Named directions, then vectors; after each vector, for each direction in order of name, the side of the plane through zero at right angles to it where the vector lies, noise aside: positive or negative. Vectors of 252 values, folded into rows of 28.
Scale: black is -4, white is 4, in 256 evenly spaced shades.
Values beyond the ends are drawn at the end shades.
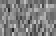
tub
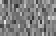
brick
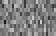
negative, negative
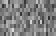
negative, negative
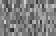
positive, positive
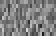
negative, positive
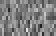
negative, positive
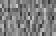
negative, positive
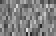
negative, positive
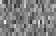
positive, positive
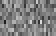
negative, negative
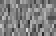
negative, positive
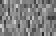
negative, positive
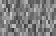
positive, positive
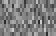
negative, negative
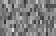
negative, negative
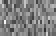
positive, positive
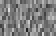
positive, negative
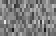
positive, positive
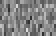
negative, positive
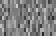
negative, positive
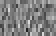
positive, negative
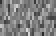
negative, positive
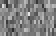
positive, positive
